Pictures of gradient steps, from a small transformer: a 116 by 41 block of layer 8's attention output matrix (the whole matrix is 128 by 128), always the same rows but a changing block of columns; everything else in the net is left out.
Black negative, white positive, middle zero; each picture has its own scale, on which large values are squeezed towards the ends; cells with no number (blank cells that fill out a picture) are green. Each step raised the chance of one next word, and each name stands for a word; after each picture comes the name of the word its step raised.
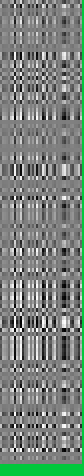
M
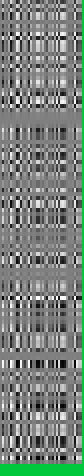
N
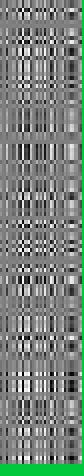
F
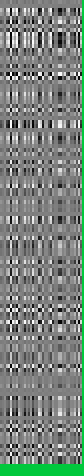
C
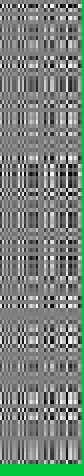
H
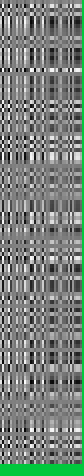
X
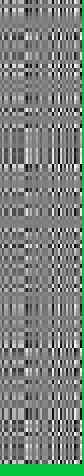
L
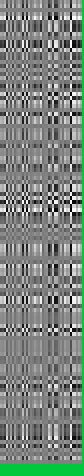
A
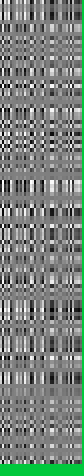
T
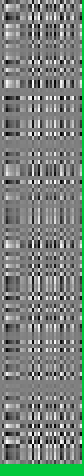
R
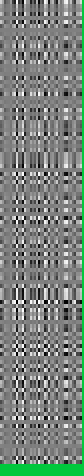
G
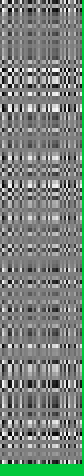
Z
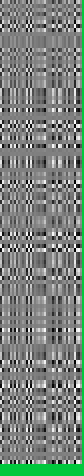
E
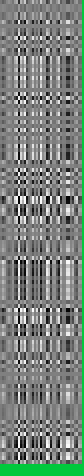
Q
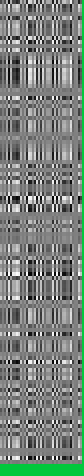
Q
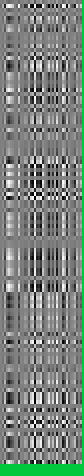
H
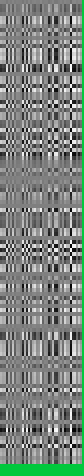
X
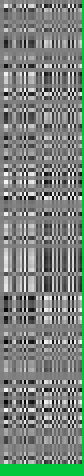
H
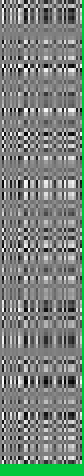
T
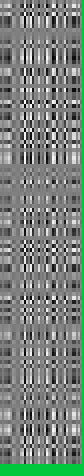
X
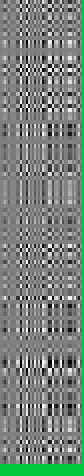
N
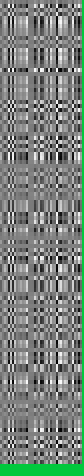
X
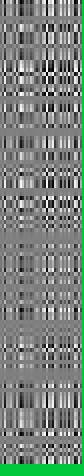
Z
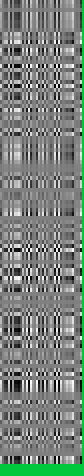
F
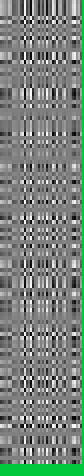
G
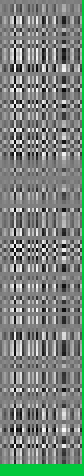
X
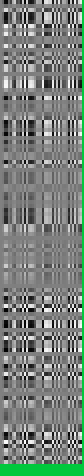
R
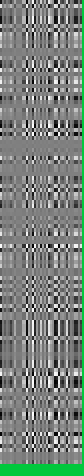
R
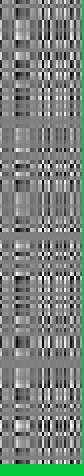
L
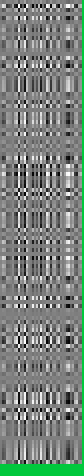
H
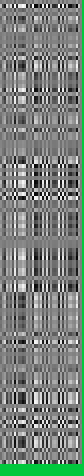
H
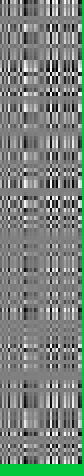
Z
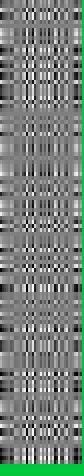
F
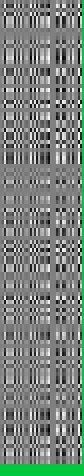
X
